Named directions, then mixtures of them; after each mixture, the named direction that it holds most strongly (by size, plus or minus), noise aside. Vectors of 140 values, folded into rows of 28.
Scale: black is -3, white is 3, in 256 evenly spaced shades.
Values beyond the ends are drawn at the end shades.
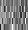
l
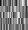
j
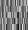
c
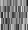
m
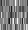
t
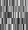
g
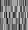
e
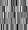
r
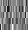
l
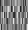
e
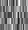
g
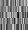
c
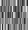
j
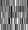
t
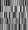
e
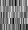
t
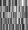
j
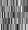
r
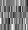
m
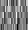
r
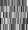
m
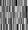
j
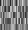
j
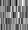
j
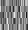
e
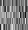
l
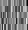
r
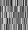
e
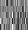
l
